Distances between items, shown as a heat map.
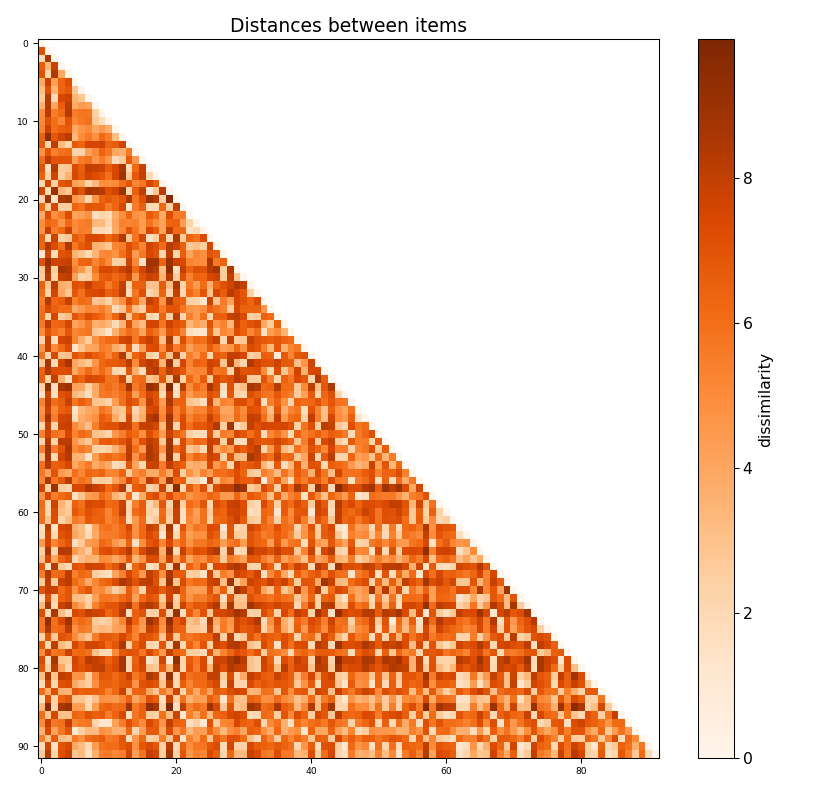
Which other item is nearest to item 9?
87
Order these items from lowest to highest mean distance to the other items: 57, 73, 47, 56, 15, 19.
47, 56, 15, 73, 57, 19
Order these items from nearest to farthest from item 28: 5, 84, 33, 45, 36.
36, 33, 5, 84, 45
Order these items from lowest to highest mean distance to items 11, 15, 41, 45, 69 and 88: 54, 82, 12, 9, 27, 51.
27, 82, 51, 54, 12, 9
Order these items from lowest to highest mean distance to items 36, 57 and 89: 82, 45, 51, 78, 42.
42, 78, 45, 82, 51
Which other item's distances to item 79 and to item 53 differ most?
19
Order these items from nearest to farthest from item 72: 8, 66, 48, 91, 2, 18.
2, 91, 18, 66, 8, 48
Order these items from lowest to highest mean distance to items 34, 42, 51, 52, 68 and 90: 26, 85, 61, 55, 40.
85, 26, 55, 61, 40
